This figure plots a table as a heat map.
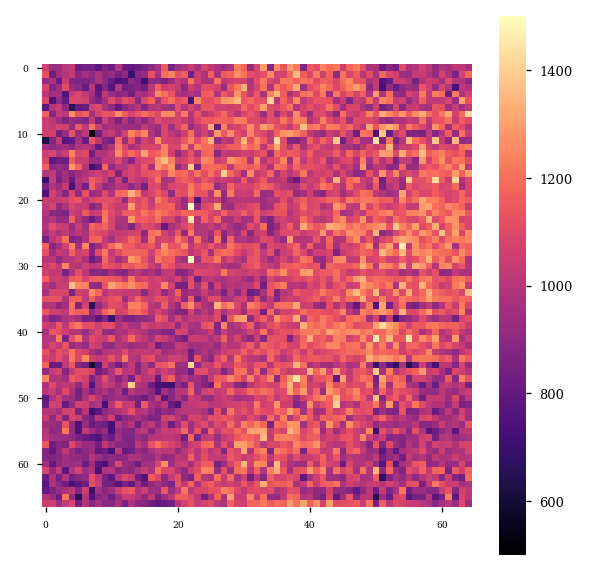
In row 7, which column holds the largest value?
64
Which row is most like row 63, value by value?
6
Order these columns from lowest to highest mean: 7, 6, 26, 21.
7, 6, 21, 26
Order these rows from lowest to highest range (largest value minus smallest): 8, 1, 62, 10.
8, 62, 1, 10
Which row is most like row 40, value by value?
42
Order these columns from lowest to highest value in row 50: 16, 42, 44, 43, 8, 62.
16, 8, 62, 43, 42, 44
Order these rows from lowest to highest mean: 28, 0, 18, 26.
0, 18, 26, 28
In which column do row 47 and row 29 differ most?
22
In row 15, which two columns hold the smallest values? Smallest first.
7, 8
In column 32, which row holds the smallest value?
34
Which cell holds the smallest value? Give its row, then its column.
10, 7
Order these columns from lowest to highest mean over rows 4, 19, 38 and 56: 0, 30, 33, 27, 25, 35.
0, 27, 25, 33, 30, 35
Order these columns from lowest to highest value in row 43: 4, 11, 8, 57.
8, 11, 57, 4
